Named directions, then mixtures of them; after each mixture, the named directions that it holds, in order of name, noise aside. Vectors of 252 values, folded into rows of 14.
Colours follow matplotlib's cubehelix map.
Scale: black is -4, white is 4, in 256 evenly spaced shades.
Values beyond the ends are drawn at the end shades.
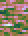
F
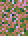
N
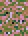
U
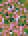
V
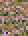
U, V.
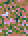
U, V.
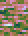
F.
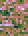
F, U.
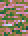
F, U.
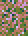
N.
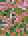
F, N, U.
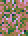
N.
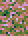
F, N, U.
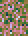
V.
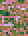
F, U, V.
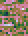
F, U, V.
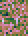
F, U, V.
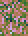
N, V.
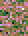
F, U.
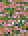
F, U.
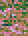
F, N, V.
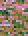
F, U.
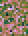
V.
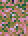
F, N.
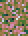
N, V.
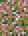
N, V.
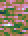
F.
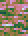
F.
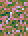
U.
